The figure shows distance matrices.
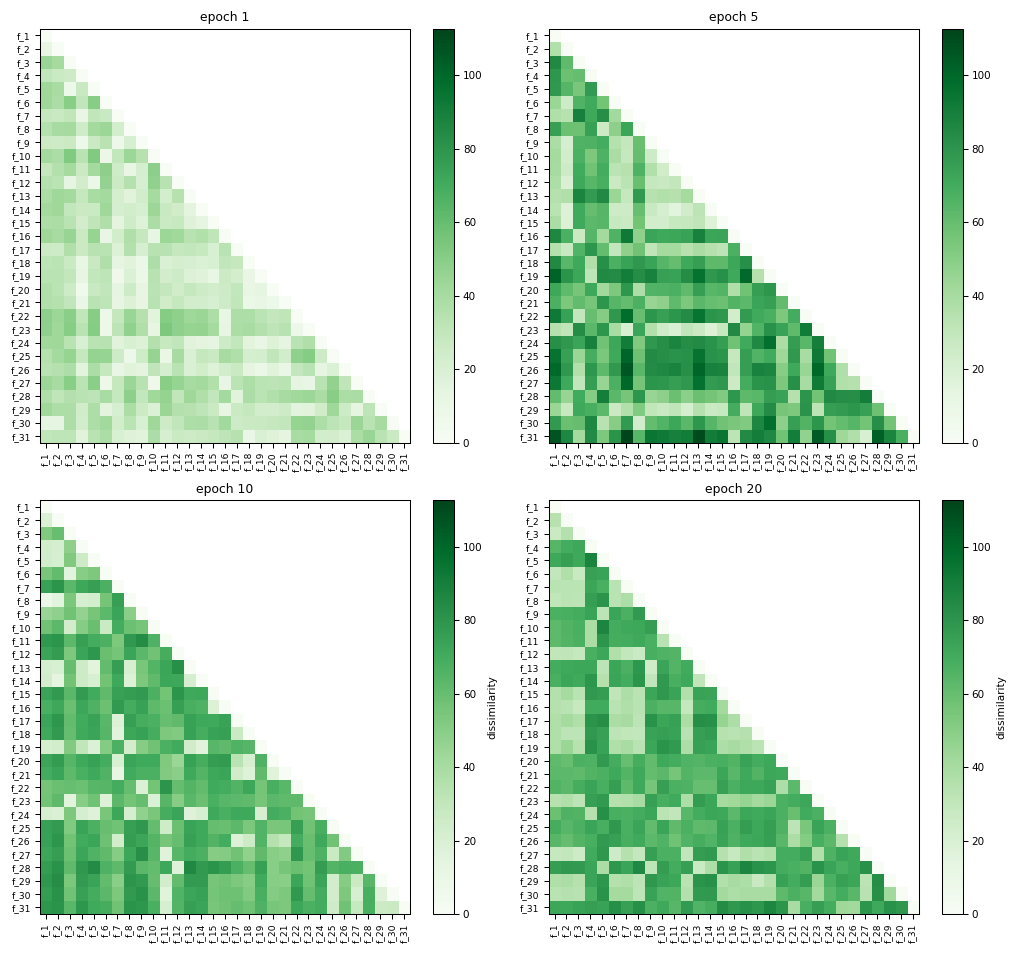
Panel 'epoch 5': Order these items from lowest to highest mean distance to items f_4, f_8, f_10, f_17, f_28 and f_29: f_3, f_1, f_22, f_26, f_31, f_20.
f_1, f_20, f_3, f_22, f_26, f_31
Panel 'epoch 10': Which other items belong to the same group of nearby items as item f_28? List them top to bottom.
f_12
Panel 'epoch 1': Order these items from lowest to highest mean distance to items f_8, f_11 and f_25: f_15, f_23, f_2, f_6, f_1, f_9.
f_9, f_15, f_1, f_2, f_6, f_23
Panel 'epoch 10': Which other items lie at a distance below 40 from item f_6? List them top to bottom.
f_3, f_10, f_23
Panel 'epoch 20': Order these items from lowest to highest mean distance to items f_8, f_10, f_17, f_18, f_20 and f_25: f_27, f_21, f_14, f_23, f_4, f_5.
f_27, f_23, f_21, f_4, f_14, f_5
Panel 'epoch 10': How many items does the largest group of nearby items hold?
9
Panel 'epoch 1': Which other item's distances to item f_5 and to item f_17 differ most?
f_3
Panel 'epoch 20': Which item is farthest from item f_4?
f_5
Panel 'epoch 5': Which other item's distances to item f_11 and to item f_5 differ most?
f_23
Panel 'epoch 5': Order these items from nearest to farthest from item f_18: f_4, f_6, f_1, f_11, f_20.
f_4, f_11, f_6, f_20, f_1
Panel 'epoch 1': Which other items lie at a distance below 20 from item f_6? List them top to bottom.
f_10, f_16, f_22, f_23, f_27, f_29
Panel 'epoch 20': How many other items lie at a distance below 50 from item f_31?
3
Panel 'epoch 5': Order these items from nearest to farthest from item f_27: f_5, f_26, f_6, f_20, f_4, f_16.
f_16, f_26, f_5, f_20, f_6, f_4
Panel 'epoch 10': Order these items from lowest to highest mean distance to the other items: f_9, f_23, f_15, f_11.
f_23, f_11, f_9, f_15
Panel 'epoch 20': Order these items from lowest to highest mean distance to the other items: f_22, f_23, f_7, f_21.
f_7, f_23, f_21, f_22
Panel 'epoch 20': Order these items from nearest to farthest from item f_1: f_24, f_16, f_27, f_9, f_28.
f_27, f_16, f_24, f_9, f_28
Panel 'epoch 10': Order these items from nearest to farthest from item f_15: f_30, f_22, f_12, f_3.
f_30, f_3, f_22, f_12
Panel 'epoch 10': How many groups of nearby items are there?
7
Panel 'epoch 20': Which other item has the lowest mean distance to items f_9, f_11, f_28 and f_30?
f_13
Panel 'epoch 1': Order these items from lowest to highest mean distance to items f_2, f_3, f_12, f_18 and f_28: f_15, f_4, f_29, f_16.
f_4, f_15, f_29, f_16
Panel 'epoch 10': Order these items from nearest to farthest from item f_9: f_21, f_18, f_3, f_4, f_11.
f_4, f_3, f_21, f_18, f_11
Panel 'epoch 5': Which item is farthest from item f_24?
f_19
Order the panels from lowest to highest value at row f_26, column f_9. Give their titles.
epoch 1, epoch 20, epoch 10, epoch 5
